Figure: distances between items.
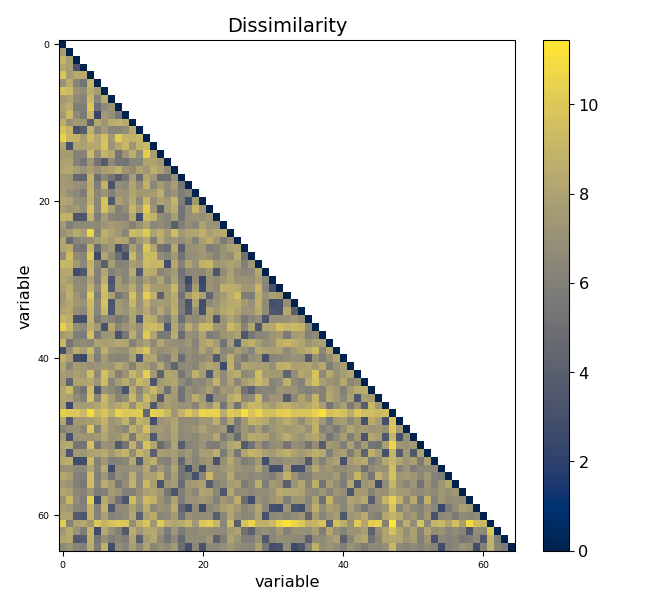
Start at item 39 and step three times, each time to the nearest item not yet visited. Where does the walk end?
24
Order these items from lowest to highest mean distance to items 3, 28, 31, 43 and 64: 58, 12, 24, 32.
58, 32, 24, 12
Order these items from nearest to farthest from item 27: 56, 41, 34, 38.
56, 34, 41, 38
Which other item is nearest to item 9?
5
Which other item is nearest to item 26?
8
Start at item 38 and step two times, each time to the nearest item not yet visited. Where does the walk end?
61
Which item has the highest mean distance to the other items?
47
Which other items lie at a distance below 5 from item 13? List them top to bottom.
1, 43, 46, 48, 50, 52
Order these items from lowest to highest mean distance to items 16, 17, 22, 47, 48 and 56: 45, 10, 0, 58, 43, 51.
45, 51, 43, 58, 10, 0
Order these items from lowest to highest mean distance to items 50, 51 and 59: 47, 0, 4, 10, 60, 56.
56, 60, 10, 0, 4, 47
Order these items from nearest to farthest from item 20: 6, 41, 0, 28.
41, 0, 28, 6
